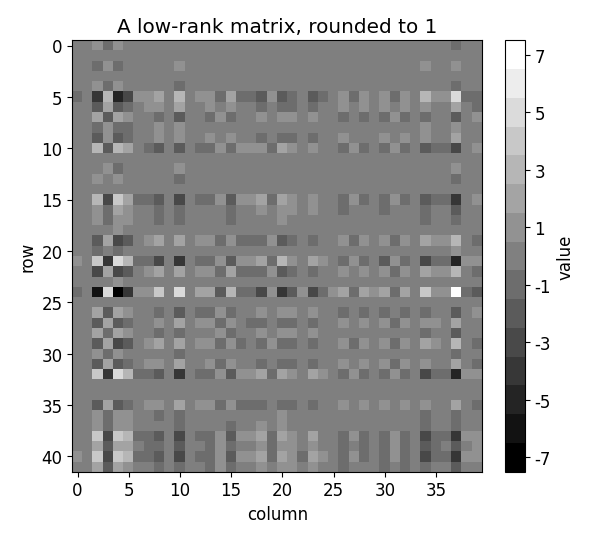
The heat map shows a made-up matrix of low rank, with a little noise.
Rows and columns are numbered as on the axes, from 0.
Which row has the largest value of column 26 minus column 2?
24
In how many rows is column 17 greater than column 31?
2
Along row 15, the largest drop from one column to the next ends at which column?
3
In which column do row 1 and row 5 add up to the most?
37
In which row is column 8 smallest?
21
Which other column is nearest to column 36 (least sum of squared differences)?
19
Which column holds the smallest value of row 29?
4
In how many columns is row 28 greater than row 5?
16
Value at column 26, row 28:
0
